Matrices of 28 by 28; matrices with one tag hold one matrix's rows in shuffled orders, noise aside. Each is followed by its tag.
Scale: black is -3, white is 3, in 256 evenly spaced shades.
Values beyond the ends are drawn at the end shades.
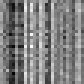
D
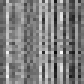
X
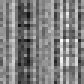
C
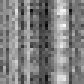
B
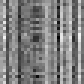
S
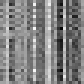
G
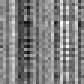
C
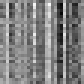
G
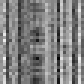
S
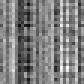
C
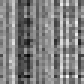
C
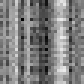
B
